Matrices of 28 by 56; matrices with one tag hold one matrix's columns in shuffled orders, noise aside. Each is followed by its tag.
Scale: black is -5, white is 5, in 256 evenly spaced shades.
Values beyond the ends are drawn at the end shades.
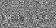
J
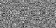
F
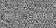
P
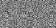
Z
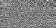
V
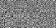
Z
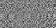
P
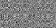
P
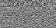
V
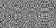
P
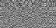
V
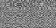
V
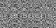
P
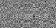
P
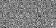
Z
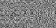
F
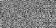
Z
